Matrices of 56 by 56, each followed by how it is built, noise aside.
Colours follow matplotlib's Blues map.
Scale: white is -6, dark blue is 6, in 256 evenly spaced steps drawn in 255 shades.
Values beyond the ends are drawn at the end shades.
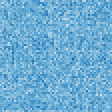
blocks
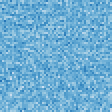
blocks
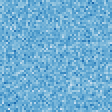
repeating columns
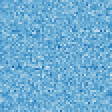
uneven rows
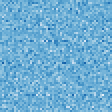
uneven rows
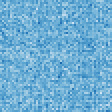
blocks
